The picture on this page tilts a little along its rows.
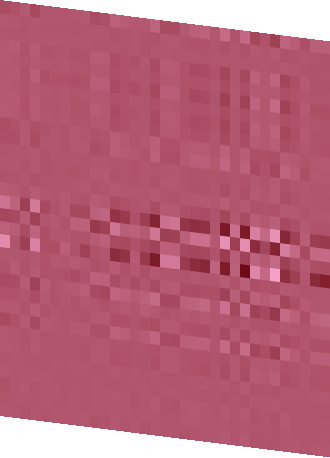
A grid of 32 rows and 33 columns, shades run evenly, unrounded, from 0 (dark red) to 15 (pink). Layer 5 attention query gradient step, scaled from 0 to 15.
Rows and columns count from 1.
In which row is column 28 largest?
19
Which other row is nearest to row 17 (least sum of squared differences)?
22
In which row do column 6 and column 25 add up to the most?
17
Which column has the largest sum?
28
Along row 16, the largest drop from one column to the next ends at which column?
29
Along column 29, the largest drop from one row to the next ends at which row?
18
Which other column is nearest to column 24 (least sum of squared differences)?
27
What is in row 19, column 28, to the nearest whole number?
15
